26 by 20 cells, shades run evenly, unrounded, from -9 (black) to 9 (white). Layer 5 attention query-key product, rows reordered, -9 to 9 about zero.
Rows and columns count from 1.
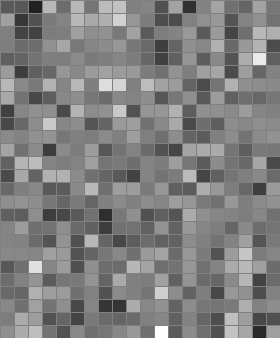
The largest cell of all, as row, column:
26, 12
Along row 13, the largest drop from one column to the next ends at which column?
20
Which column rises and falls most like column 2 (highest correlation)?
17
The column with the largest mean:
18
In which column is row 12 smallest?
4
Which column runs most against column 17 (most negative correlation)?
16
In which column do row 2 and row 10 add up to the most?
9
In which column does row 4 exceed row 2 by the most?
2
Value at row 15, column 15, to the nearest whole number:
3
